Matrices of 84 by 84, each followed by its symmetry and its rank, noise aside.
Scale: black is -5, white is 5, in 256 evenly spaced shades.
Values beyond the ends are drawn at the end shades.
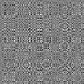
symmetric, rank four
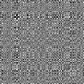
symmetric, rank three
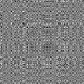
symmetric, rank three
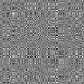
symmetric, rank three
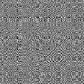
symmetric, rank four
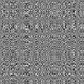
antisymmetric, rank four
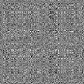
no symmetry, rank six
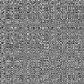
no symmetry, rank six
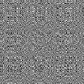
antisymmetric, rank six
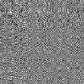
no symmetry, rank six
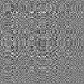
no symmetry, rank four
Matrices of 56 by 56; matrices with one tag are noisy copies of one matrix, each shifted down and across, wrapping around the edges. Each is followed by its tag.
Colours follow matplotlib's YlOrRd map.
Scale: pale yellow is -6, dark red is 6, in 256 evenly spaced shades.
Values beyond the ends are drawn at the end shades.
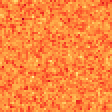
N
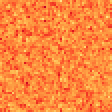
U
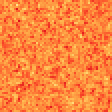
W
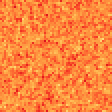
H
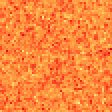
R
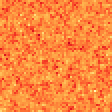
N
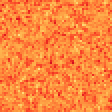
N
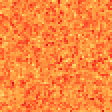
W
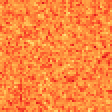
R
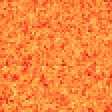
H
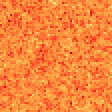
R
